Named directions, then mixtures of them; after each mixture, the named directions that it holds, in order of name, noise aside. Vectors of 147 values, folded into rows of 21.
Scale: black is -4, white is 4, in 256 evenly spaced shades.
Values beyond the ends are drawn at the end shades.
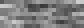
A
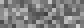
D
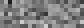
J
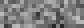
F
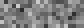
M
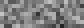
F.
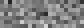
J.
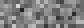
F, M.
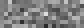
F, J.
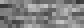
A.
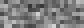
A, F.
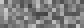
D, M.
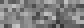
A, F.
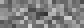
D, J.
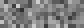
M.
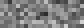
J, M.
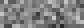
F.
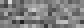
A, J.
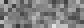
F, M.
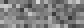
A, M.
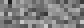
J.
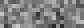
F.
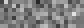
D, M.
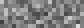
D.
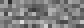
A, J.
